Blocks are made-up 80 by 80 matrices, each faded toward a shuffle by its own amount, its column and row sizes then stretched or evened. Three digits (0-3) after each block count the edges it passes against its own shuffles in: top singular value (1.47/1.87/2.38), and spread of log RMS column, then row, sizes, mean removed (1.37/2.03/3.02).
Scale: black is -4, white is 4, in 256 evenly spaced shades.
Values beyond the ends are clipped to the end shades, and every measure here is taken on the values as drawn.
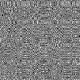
3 1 0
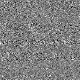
0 1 2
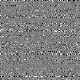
2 1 3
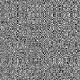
3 2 0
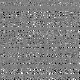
0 2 3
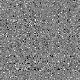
2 1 1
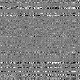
3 1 3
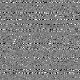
3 0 3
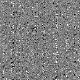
1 2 1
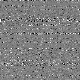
0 0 3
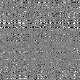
2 1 3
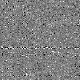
2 1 2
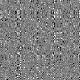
3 2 1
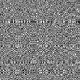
3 0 2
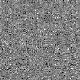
2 1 1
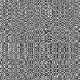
3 3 0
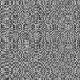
3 2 1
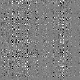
2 3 2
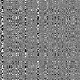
3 3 2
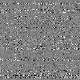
0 1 3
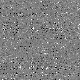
1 1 2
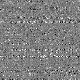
2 0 2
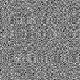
3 0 0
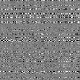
3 1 3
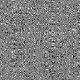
2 2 1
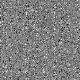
0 2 0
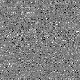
2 0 2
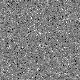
0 1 0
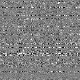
1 1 3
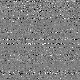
0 0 3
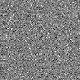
2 0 1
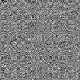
3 1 0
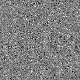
1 0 1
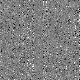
0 2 0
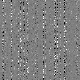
1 3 0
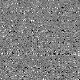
1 1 2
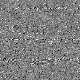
1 0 2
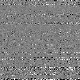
2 1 3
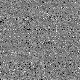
0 0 2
